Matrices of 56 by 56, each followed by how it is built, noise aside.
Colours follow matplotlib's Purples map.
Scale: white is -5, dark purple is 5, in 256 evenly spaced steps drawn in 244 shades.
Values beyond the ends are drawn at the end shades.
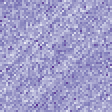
Hankel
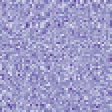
low rank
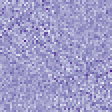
block diagonal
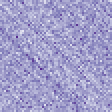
Toeplitz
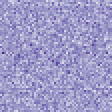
repeating columns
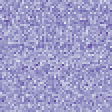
repeating columns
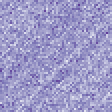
Hankel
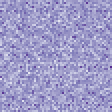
repeating columns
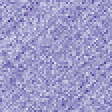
Hankel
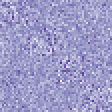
block diagonal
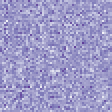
low rank
